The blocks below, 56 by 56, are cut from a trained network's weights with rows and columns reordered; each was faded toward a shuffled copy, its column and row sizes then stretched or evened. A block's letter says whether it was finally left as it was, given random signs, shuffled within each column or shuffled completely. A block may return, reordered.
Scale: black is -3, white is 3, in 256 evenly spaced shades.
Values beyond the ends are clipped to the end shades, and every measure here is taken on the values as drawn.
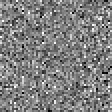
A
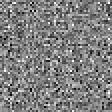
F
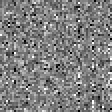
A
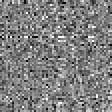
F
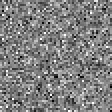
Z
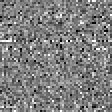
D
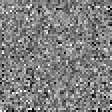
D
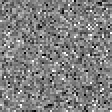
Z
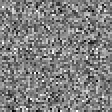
D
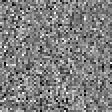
A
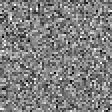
Z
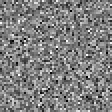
A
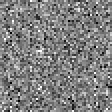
A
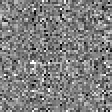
F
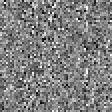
A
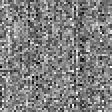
A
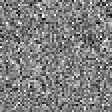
F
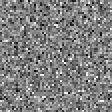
Z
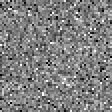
Z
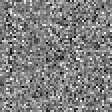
A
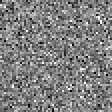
Z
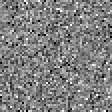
Z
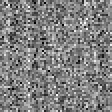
A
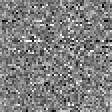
F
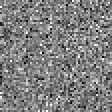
A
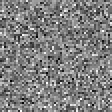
Z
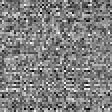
F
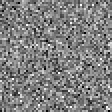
Z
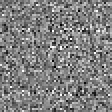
D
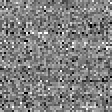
F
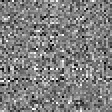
F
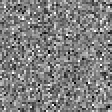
A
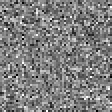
D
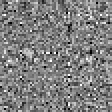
F
